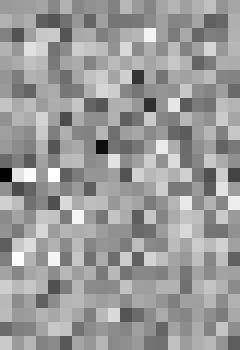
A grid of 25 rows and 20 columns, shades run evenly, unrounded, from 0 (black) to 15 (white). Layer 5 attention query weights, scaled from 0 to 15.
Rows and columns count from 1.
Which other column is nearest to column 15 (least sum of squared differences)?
7
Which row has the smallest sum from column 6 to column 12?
11
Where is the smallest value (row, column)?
13, 1
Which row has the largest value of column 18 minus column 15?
10
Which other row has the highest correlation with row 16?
9
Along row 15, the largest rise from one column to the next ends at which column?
6
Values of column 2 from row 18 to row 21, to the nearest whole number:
12 15 8 11
